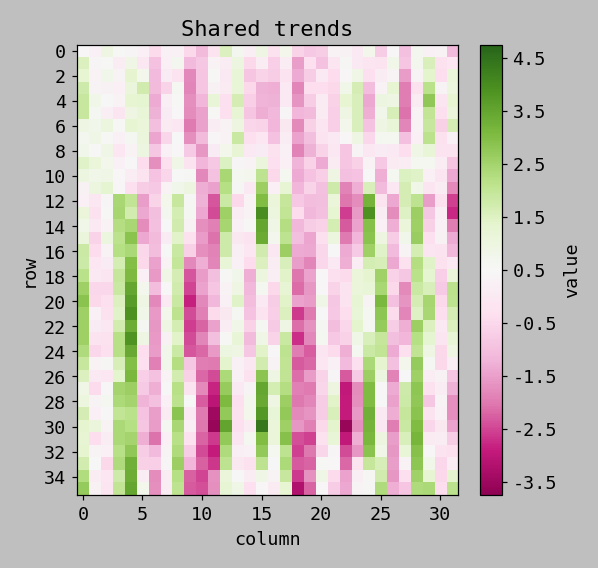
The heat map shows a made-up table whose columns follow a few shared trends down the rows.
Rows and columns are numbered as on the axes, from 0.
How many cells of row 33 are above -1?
25
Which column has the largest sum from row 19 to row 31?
4
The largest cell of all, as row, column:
30, 15
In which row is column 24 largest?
13
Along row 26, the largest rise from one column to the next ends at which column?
12
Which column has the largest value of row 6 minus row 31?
22
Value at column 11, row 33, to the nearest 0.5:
-2.5
